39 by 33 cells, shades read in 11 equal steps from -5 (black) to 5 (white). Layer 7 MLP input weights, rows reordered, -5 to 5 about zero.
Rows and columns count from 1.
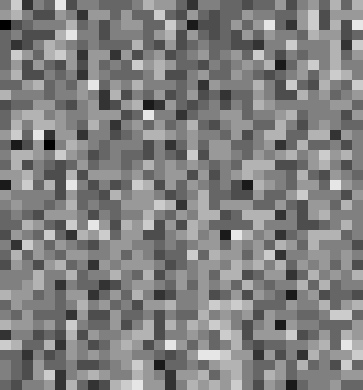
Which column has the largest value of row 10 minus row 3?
1
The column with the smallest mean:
17
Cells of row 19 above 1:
7
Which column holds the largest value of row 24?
22
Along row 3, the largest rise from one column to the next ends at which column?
33
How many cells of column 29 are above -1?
30
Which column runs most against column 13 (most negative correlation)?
6
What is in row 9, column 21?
0
